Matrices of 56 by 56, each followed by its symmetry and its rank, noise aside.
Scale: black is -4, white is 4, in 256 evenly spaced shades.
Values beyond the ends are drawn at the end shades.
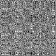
antisymmetric, rank six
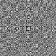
symmetric, rank six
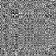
no symmetry, rank seven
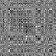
symmetric, rank five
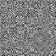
symmetric, rank six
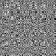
no symmetry, rank seven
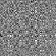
no symmetry, rank five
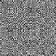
symmetric, rank six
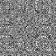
symmetric, rank seven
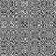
symmetric, rank five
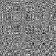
symmetric, rank five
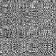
no symmetry, rank six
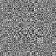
no symmetry, rank five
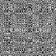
no symmetry, rank five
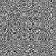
no symmetry, rank seven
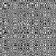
no symmetry, rank five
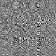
no symmetry, rank seven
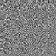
antisymmetric, rank six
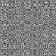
no symmetry, rank seven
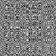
no symmetry, rank six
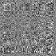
no symmetry, rank five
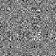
symmetric, rank six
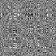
no symmetry, rank six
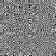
no symmetry, rank seven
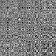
symmetric, rank six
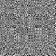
antisymmetric, rank six
